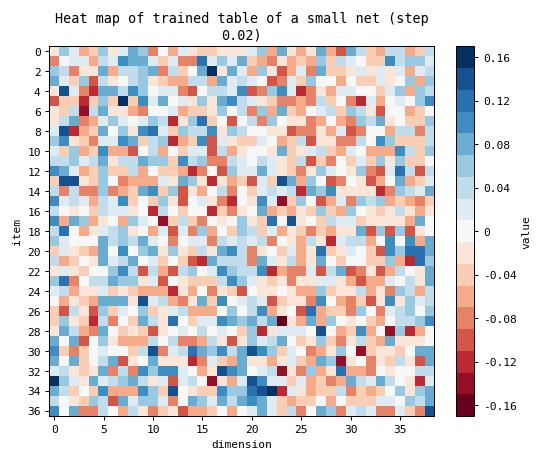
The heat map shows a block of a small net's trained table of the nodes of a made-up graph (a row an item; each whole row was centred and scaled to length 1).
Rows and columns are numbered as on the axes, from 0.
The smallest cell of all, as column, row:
23, 27
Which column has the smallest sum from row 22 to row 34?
32
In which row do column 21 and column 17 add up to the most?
34
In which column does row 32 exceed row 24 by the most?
12
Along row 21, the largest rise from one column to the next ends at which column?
37
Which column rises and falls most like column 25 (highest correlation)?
33
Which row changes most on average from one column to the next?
18
